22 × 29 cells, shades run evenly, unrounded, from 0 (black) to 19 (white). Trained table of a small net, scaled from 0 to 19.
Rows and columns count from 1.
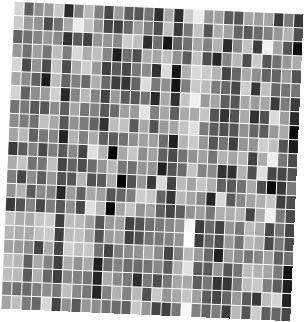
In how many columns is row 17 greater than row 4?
13
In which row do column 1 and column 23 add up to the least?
8
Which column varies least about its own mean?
3
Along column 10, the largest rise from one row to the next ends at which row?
22
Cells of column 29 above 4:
15
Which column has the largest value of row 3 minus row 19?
10
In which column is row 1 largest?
19
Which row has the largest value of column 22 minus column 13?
14
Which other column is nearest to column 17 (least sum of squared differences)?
6
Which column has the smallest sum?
29
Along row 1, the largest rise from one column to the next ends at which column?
18
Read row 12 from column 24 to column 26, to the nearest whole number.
13 6 17
